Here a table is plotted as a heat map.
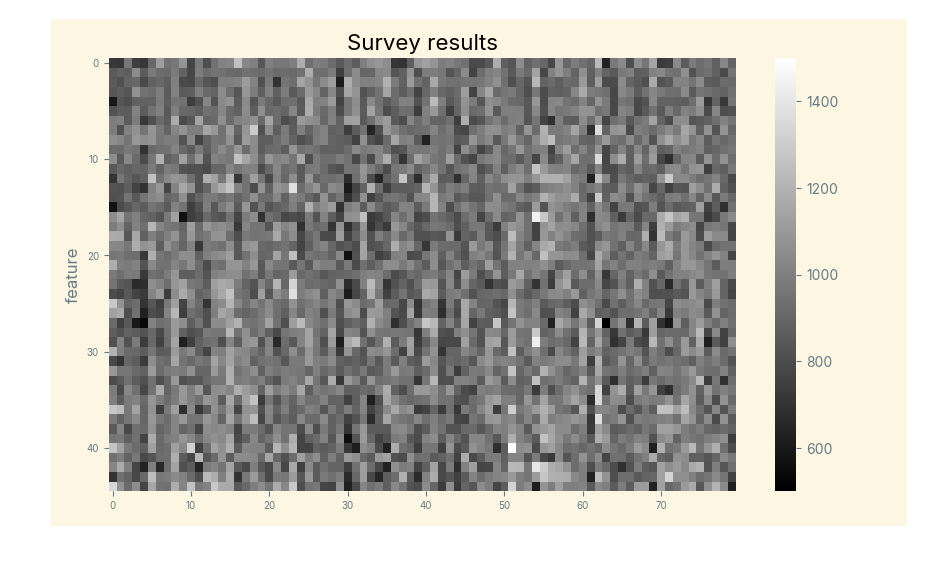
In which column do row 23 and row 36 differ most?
71
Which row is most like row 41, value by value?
6
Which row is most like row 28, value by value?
33
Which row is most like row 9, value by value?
22
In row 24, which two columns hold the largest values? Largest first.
23, 15
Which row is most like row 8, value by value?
19
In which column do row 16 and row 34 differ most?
54
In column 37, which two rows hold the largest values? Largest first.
12, 43
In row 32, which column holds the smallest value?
44
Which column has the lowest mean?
4
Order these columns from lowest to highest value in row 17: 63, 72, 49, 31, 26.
49, 31, 26, 72, 63
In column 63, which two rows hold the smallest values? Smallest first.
27, 0
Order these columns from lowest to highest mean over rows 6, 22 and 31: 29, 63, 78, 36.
63, 36, 29, 78
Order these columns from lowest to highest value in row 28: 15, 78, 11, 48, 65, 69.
78, 11, 65, 48, 69, 15
